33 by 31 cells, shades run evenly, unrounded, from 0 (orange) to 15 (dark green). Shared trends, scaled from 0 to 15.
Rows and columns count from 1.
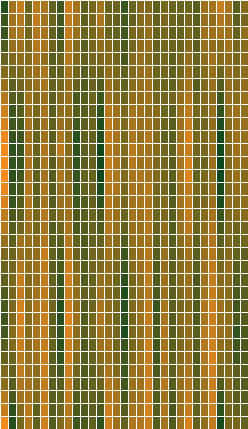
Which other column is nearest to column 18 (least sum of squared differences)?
4
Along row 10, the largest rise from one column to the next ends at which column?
2
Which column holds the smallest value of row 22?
9
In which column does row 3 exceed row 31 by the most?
1
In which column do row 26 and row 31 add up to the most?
16
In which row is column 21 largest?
11
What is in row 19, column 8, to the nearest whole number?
10
